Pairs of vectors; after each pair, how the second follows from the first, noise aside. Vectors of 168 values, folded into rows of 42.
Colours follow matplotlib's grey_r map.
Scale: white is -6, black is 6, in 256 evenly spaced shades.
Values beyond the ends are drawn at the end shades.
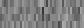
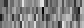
scaled up.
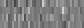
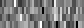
reversed, scaled up.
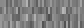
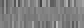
reversed, partly zeroed.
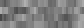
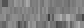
reversed, negated, partly zeroed.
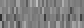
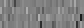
wrapped around, partly zeroed.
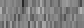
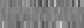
reversed, negated, partly zeroed.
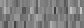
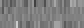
wrapped around, partly zeroed.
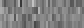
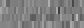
wrapped around, partly zeroed.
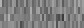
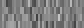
shuffled.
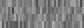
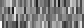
scaled up.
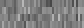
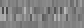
reversed, partly zeroed.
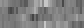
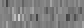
wrapped around, partly zeroed.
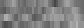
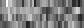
reversed, scaled up.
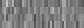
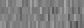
reversed, negated, partly zeroed.
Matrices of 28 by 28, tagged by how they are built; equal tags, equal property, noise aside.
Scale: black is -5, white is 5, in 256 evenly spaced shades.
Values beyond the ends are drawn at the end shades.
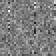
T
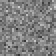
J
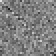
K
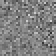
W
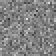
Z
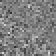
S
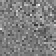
W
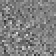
S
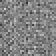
J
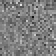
W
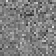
W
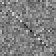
K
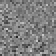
S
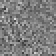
S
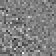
S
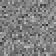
Z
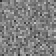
Z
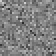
K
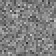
Z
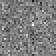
T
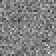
Z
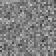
J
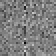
T
